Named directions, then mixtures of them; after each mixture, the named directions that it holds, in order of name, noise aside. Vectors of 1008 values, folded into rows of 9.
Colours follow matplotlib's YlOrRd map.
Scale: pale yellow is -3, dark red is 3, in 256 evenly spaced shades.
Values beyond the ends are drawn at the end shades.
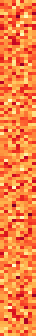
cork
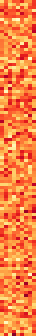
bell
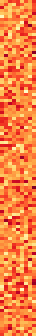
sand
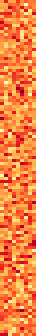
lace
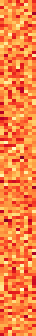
lace, sand.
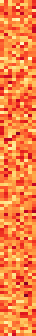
bell.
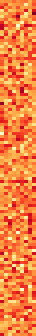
cork, lace, sand.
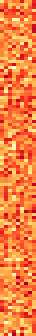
bell.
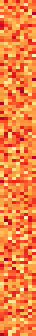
lace, sand.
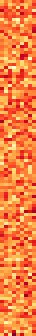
bell.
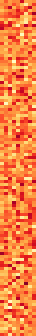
bell, cork, lace.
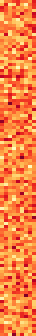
bell, sand.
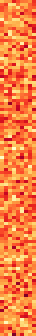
bell, sand.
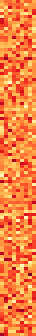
bell, lace, sand.
